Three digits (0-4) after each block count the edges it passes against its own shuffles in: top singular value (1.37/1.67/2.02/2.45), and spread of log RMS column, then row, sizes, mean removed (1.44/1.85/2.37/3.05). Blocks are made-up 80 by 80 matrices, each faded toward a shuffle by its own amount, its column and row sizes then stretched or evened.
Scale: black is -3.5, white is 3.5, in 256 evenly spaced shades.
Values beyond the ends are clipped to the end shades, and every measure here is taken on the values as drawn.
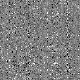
1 3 1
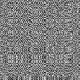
4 3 0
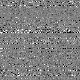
2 0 4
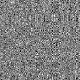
3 2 0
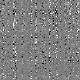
1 4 3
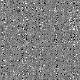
0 3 2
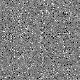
1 2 1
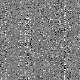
2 3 0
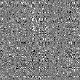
3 3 2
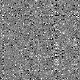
3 2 2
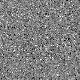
1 0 1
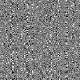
3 3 0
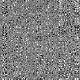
3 3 0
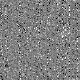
0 3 0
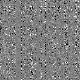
0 4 2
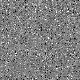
0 1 1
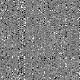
3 3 1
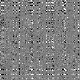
4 4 3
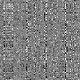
4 4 0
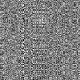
4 3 0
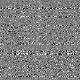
3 0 4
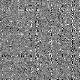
3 3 2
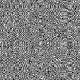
4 0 0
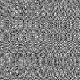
4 1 1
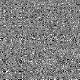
2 1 3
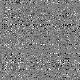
0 2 4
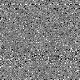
2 0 2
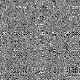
3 1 3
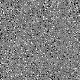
1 1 1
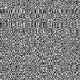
4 3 1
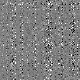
1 4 2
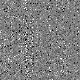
0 3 2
